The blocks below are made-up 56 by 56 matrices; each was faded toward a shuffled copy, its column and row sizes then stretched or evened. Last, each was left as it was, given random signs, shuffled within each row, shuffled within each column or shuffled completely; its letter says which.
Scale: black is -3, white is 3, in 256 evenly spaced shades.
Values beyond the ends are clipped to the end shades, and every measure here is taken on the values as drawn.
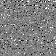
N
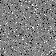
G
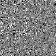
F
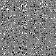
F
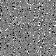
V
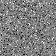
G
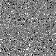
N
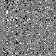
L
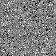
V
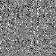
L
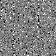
V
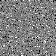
N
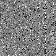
V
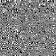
L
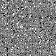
V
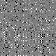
L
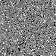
G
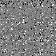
F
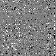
F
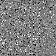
V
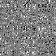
L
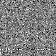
N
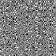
L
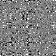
L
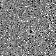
V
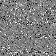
N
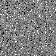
V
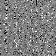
V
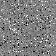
F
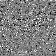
N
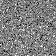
G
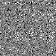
F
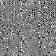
L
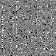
L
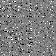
F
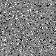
N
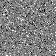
G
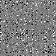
F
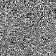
F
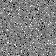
G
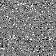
N
